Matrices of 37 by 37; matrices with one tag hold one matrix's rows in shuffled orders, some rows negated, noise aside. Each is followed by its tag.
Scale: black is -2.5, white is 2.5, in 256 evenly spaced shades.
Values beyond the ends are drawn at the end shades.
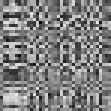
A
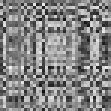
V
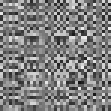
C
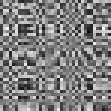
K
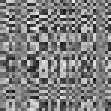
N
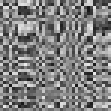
K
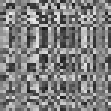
N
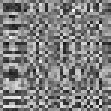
A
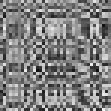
V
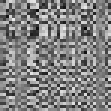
N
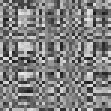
K
